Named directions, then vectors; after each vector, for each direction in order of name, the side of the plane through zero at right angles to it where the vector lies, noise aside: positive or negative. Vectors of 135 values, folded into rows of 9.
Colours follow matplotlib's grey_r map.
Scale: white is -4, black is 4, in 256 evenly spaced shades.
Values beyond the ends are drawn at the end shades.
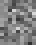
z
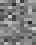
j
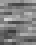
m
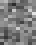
positive, positive, positive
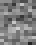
positive, negative, positive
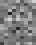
positive, positive, negative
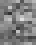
positive, positive, negative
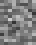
negative, positive, negative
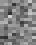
positive, positive, positive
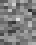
negative, positive, negative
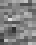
negative, positive, negative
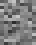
negative, positive, negative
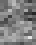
negative, negative, negative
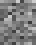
positive, positive, negative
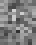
negative, positive, positive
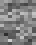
negative, positive, positive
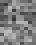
positive, negative, negative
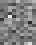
positive, positive, negative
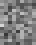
negative, positive, positive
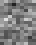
positive, positive, positive
